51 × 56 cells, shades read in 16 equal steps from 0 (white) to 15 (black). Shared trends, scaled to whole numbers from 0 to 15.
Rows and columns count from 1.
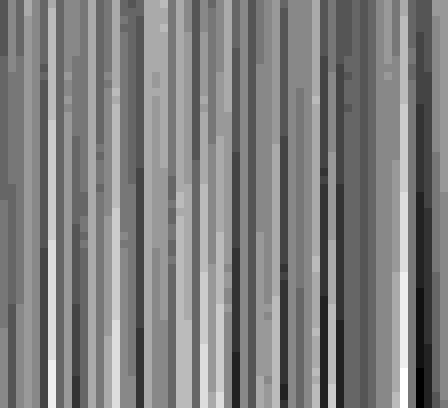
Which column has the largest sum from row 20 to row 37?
53
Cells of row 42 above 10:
9
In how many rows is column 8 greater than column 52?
43
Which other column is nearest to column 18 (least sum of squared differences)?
36
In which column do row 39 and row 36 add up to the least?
51
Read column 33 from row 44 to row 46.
6 6 6
